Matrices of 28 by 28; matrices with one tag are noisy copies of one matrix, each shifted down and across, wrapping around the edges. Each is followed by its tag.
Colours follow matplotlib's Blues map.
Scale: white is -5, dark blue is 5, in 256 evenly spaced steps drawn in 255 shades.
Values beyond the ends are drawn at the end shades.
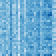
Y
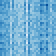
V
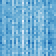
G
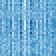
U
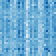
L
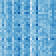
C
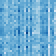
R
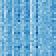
C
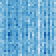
G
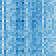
V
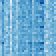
Y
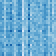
C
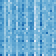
C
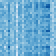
Y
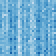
L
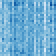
G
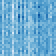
G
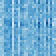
R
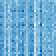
C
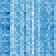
Y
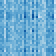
R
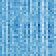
U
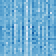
U
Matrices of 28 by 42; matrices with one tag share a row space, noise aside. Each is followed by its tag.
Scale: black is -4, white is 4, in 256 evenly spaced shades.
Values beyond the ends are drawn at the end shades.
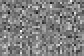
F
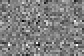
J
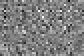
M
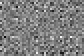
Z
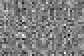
M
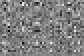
F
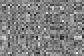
J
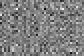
Z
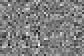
J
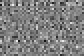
Z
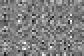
M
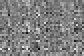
J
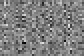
M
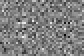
M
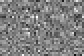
J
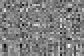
F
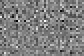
Z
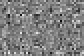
F
